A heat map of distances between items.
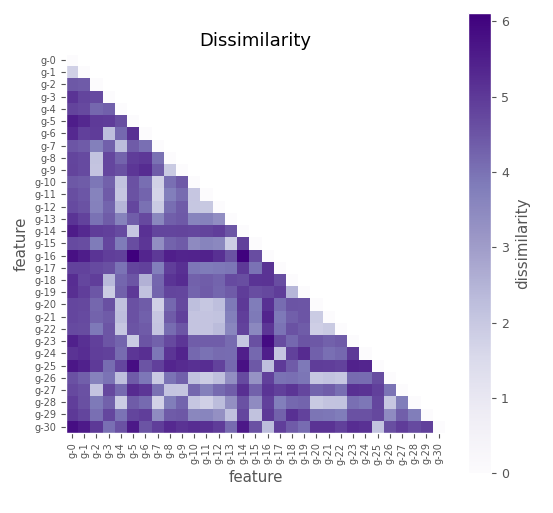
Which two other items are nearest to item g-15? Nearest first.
g-13, g-29
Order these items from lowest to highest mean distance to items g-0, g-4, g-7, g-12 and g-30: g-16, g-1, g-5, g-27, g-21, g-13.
g-21, g-13, g-1, g-27, g-16, g-5
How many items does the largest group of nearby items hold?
10
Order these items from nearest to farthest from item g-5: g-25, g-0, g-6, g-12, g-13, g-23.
g-23, g-13, g-12, g-6, g-0, g-25
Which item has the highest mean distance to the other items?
g-16
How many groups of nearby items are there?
8
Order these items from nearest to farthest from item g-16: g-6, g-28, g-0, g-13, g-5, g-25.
g-25, g-13, g-28, g-6, g-0, g-5
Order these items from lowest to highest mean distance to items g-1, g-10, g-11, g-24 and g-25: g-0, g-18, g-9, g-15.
g-15, g-0, g-18, g-9
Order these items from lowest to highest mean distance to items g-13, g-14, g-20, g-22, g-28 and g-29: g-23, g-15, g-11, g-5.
g-11, g-15, g-23, g-5
